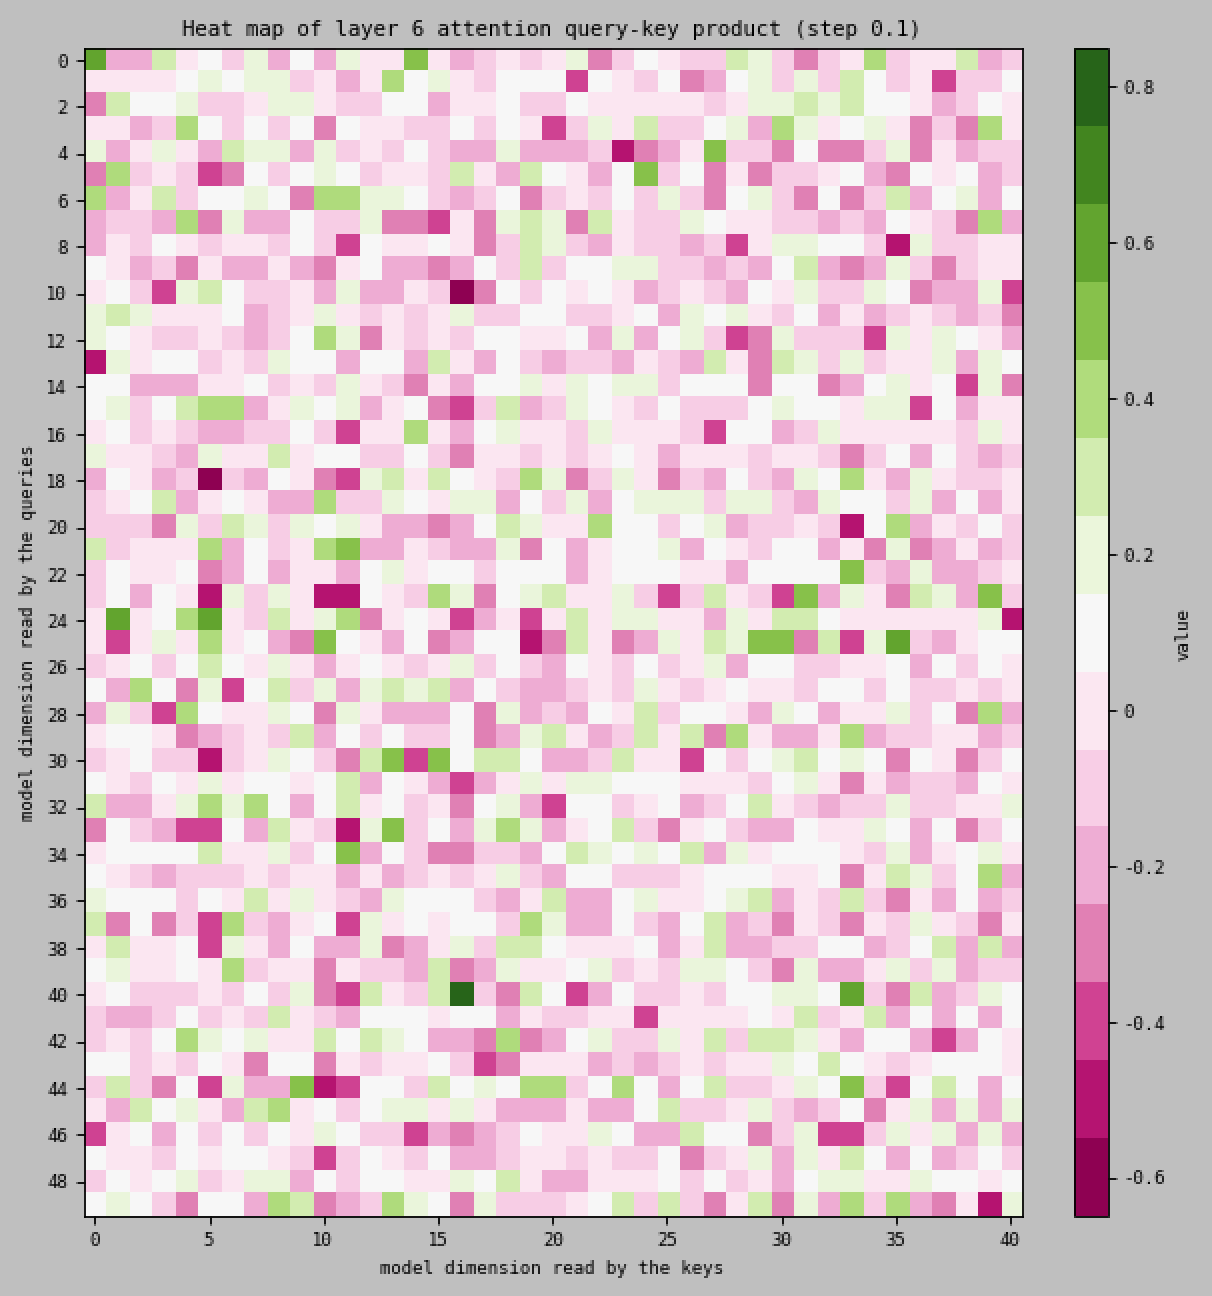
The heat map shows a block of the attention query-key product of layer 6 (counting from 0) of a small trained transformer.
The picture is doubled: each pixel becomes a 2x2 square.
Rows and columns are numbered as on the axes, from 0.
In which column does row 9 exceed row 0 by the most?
31
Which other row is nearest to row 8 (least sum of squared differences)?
22
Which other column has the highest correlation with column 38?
14
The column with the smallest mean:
38
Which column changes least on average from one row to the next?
2
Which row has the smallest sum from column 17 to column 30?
4
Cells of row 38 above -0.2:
29
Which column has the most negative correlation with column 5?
19
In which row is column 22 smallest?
0
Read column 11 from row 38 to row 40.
-0.2 0 -0.4
